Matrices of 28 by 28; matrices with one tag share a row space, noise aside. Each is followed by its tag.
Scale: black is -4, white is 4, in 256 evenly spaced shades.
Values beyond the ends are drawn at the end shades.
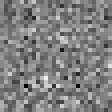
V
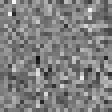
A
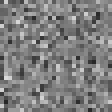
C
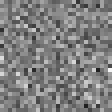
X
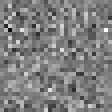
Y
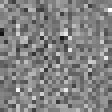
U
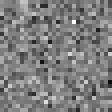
C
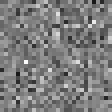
U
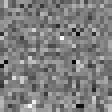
C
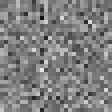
U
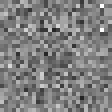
U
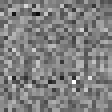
Y
